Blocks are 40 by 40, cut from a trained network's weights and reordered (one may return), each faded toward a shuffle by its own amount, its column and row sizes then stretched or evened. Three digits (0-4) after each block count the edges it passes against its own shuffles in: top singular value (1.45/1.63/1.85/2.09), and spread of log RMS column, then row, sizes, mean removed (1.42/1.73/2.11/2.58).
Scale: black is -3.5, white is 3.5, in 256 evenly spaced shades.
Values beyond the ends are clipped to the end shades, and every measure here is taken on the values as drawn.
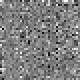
1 4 2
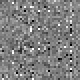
0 3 0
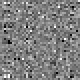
2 1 1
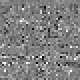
0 2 3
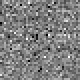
1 0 0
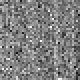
0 0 0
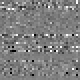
1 0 4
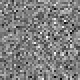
2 1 0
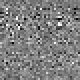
1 0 3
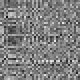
4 0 2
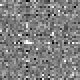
2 1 2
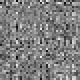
3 3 3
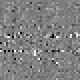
1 2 3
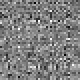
3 2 2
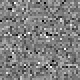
1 0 2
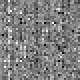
0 2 0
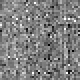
0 1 1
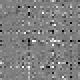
0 3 3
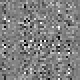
1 4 2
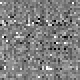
0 0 3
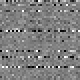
4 0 4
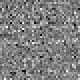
1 1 1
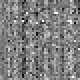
2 3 0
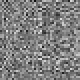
4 1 2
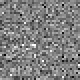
0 0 1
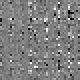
2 4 0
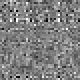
3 1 3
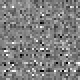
2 3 3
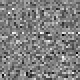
2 0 3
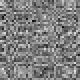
4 2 0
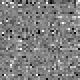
0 1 3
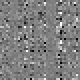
0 4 3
